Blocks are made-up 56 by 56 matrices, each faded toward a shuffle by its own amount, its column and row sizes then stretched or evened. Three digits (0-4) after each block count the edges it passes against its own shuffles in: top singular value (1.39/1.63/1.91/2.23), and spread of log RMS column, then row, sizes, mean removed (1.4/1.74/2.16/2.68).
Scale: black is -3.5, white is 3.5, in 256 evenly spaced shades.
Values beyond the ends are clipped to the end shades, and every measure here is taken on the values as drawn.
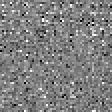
2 2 2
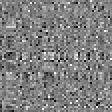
4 0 3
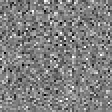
3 1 1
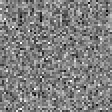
2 1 0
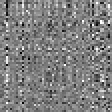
4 4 2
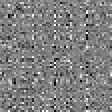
4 3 3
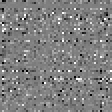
2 2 4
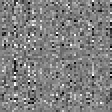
2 4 2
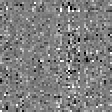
1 4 2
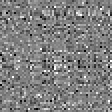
4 1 2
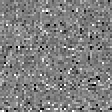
1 1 2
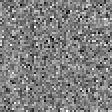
0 0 1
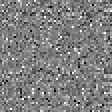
3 0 0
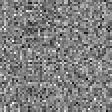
3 1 0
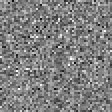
0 0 1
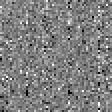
0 3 0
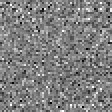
2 0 1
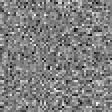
3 0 1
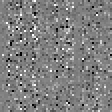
0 4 1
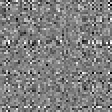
4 3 3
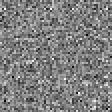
2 0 1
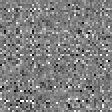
3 1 3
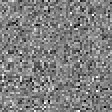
3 1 2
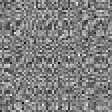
4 1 0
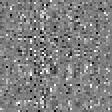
3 3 0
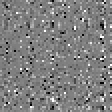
3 3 0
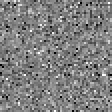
0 0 0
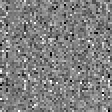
0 3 0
